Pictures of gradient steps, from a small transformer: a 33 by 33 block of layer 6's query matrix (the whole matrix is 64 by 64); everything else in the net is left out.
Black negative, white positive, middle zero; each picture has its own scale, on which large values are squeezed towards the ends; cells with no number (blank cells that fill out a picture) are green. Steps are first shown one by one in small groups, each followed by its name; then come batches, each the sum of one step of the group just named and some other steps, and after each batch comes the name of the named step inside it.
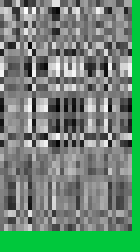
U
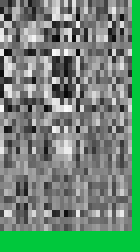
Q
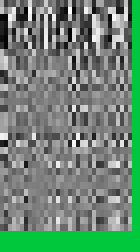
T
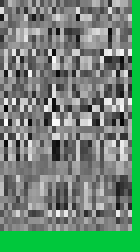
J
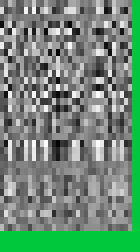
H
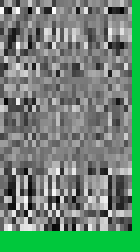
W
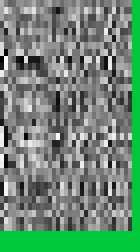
U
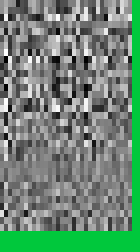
W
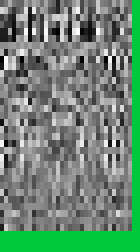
J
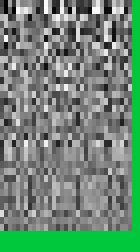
H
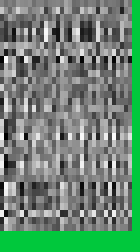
W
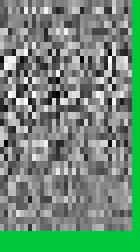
H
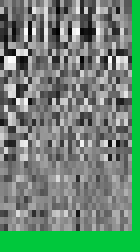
T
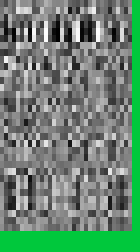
W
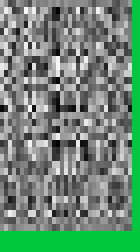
U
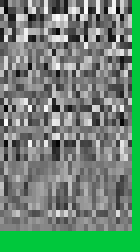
J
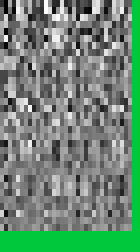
J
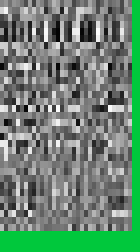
W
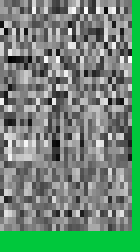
H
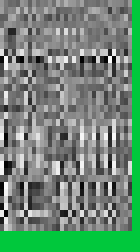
W
